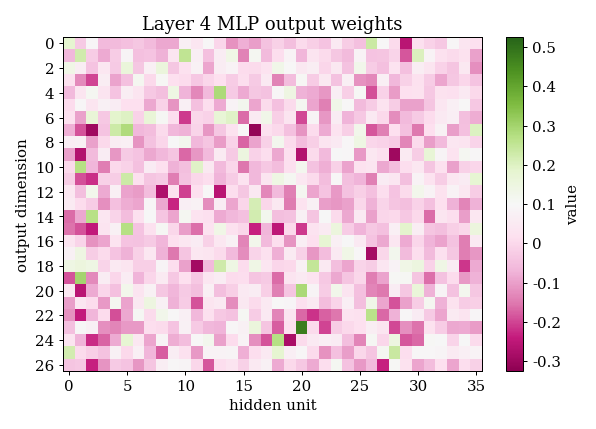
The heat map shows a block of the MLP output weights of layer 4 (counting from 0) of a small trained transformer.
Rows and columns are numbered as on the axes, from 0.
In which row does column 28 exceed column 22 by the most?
25
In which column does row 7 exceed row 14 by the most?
5
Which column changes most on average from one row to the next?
1
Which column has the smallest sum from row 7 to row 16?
2
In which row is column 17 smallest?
24
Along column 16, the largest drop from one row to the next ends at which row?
15
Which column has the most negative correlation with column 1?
35
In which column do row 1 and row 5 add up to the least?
29
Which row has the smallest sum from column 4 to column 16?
12
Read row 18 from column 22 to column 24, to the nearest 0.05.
0.05 -0.05 -0.1
